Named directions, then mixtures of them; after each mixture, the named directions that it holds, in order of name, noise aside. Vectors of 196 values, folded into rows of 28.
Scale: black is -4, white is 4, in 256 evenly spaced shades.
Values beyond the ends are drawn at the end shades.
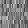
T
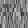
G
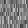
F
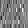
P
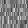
F.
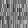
F, P, T.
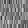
F, P, T.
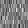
P, T.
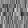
G.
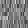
G, T.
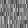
F.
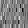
P.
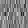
G, T.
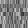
G.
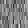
T.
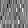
P.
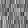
G, T.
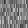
F.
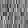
G, P, T.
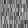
F, P, T.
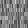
T.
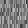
F.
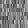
T.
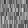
F, P, T.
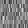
F, P, T.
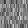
F.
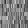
T.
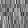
G, T.
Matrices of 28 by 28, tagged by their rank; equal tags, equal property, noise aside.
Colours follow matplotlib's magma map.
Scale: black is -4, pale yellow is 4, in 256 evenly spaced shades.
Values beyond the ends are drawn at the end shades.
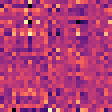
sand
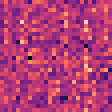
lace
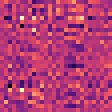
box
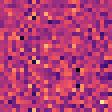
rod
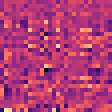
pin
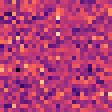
lace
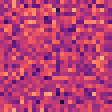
lace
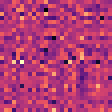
pin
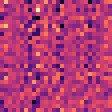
sand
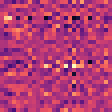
sand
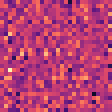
lace
